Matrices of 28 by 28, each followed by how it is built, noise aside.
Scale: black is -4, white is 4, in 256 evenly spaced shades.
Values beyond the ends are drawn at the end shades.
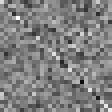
diagonal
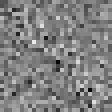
banded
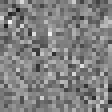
block diagonal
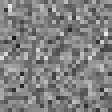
repeating columns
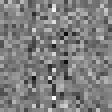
uneven columns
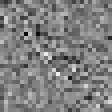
banded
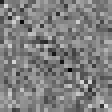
diagonal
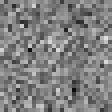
repeating columns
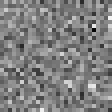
uneven columns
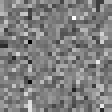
uneven columns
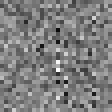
uneven columns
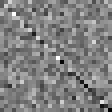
diagonal
